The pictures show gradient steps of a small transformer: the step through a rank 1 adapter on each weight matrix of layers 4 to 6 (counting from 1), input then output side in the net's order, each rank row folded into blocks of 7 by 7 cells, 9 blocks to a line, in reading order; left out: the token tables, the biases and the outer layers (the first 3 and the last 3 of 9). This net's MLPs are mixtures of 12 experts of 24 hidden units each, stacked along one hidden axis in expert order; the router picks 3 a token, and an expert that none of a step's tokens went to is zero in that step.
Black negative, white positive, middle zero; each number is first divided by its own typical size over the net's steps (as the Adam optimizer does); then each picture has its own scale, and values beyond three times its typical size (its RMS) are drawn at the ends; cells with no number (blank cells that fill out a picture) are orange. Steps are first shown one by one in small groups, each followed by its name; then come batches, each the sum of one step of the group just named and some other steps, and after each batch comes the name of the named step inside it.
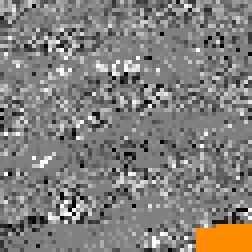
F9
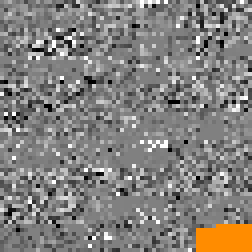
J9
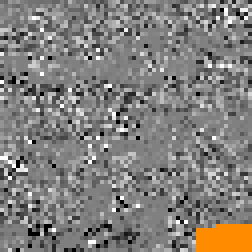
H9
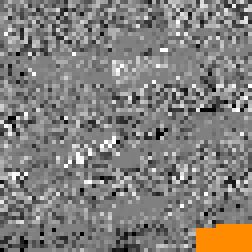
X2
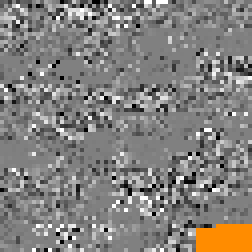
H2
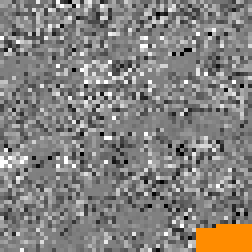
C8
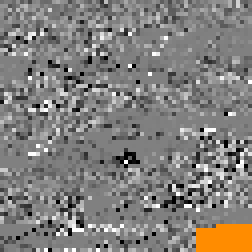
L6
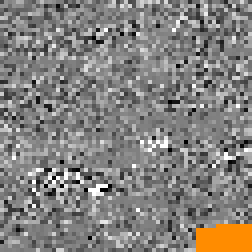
J9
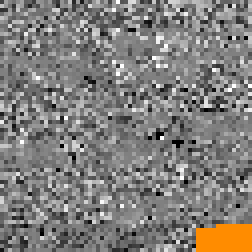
X2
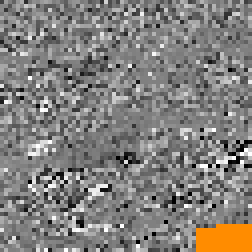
L6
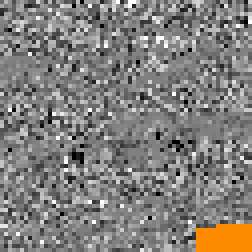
C8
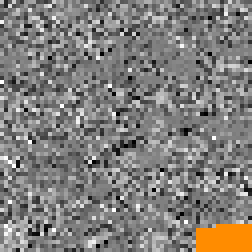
H9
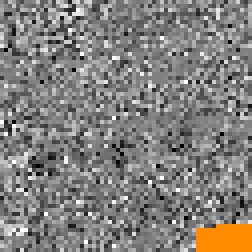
C8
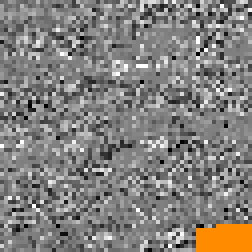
J9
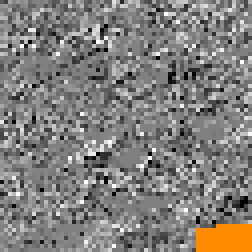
X2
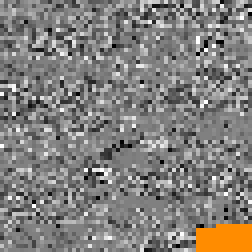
J9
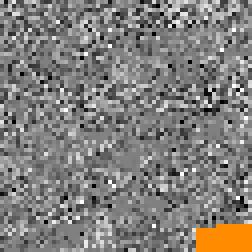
X2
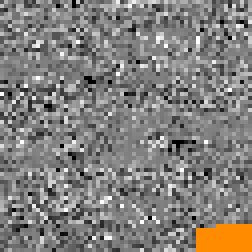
J9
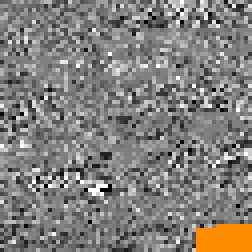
X2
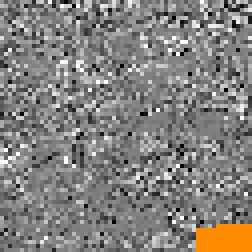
C8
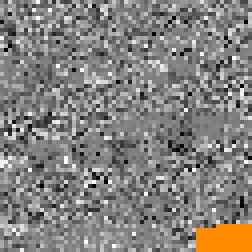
C8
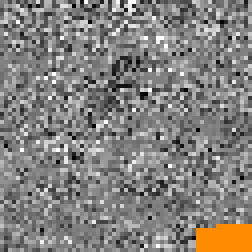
C8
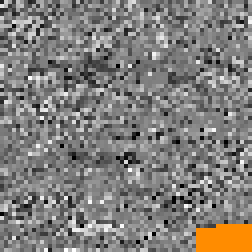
L6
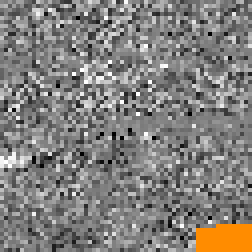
C8
